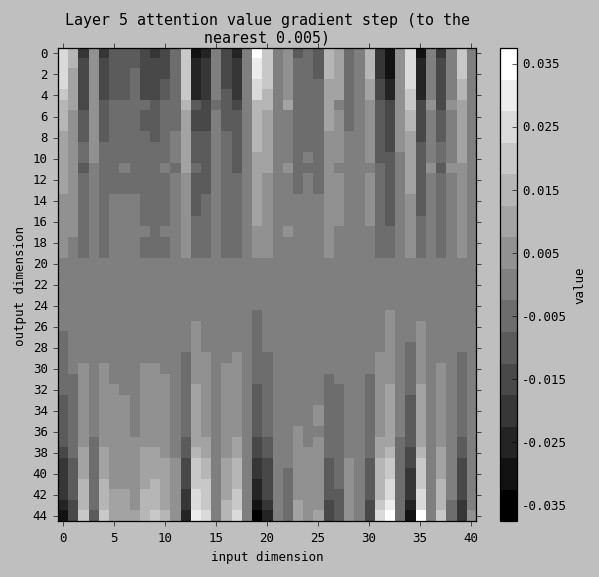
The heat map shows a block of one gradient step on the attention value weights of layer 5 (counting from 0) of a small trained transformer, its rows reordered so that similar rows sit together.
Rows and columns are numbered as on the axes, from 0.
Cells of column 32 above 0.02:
4
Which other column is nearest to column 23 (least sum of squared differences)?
7
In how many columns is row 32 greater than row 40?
12
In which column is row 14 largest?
19
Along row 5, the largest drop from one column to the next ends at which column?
35
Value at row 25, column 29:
0
